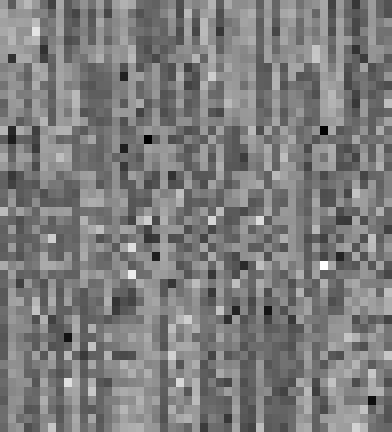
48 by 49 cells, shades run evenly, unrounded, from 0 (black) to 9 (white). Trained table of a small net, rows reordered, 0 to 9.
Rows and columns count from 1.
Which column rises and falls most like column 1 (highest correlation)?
8
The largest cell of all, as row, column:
30, 41
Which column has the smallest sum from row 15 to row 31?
39
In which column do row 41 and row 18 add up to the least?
31
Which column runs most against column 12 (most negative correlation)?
26
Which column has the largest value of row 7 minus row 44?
40
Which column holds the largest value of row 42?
47
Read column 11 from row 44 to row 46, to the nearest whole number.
4 3 3
